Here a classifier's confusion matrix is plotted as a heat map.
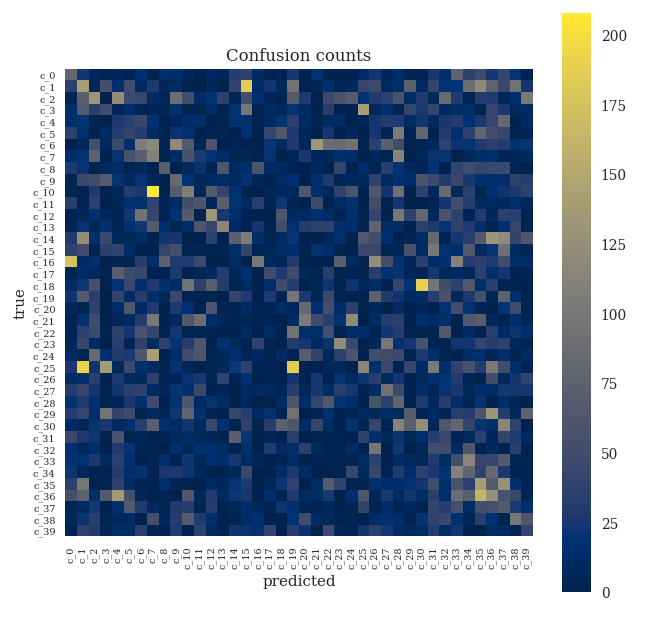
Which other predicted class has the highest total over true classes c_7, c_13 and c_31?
c_28
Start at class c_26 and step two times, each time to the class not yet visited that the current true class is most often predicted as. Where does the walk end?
c_35
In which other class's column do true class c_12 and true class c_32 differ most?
c_6
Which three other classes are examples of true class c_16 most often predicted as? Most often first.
c_0, c_26, c_33
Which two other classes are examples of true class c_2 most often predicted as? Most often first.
c_4, c_39
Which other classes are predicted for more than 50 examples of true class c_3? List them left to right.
c_1, c_15, c_25
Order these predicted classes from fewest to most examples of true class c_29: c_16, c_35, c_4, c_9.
c_16, c_9, c_4, c_35
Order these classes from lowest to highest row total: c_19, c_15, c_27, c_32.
c_32, c_27, c_15, c_19
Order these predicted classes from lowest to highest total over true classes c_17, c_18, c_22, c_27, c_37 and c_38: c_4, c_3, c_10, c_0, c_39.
c_3, c_0, c_39, c_4, c_10
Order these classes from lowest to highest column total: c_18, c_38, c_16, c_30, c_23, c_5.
c_16, c_18, c_23, c_38, c_5, c_30
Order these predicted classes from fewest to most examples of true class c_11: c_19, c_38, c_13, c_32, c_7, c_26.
c_19, c_38, c_32, c_7, c_26, c_13
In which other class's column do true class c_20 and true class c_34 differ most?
c_36
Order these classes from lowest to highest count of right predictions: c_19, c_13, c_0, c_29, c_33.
c_33, c_29, c_0, c_19, c_13
